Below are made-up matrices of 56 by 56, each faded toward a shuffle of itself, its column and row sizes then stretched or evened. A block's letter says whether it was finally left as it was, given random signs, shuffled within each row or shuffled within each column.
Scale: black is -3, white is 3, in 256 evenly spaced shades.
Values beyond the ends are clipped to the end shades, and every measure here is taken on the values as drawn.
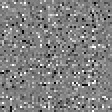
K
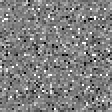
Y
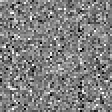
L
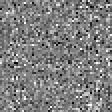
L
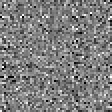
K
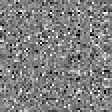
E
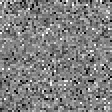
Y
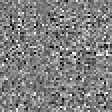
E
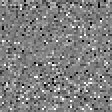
Y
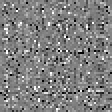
E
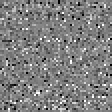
Y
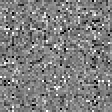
K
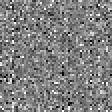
K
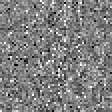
L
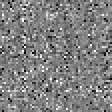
K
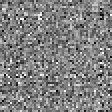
K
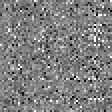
E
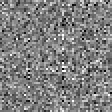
K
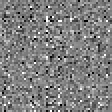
K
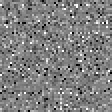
Y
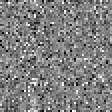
E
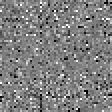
K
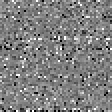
Y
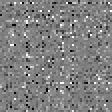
E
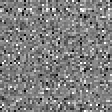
E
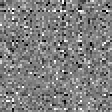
E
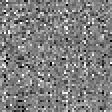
E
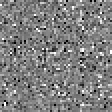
K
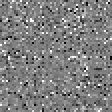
E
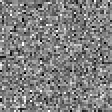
L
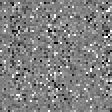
K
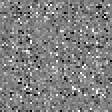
K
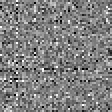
K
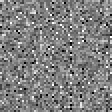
L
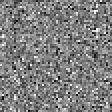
L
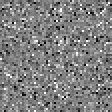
Y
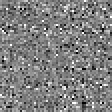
K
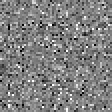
K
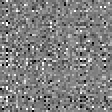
E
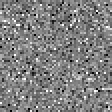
Y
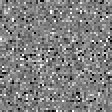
Y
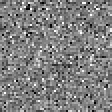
Y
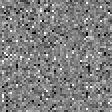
L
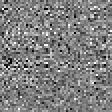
E
